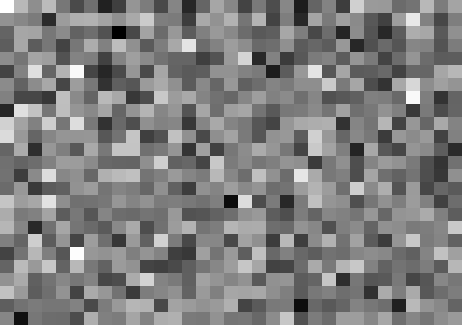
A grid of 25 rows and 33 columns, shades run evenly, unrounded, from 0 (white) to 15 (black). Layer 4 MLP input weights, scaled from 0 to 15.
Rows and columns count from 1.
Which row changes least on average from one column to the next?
17
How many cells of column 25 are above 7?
17
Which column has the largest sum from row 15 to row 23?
14
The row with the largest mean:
3
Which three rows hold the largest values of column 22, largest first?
24, 1, 2
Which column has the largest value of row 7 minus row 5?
18
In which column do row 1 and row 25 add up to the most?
22
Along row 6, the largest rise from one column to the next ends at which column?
7
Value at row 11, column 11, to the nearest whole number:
11
